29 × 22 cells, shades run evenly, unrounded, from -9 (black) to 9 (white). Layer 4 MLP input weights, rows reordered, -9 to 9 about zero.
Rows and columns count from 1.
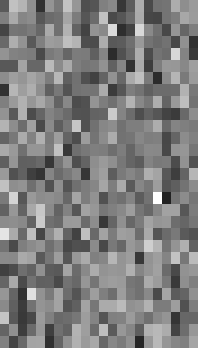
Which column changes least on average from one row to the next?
14
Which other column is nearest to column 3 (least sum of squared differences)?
21
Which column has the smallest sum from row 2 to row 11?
10
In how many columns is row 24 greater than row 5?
14
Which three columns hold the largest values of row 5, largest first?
20, 16, 1
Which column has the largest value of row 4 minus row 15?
2
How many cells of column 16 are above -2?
23
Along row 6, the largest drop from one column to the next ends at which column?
17
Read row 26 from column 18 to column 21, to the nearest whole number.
0 0 2 -3
